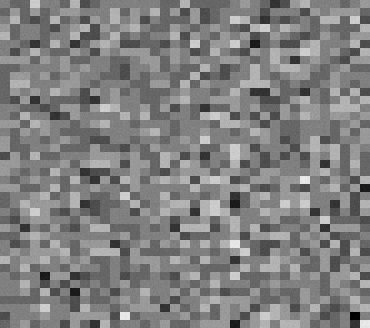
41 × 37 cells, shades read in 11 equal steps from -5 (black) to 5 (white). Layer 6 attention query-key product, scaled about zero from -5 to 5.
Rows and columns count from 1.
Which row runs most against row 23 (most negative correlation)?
32
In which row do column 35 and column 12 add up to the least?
31
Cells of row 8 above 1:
1
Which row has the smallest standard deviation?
17
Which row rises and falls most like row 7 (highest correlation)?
23
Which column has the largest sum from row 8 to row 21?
24
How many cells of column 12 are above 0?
10
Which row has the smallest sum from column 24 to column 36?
12
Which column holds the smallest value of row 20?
21
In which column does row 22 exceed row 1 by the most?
28
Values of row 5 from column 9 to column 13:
-2 -2 0 2 -1
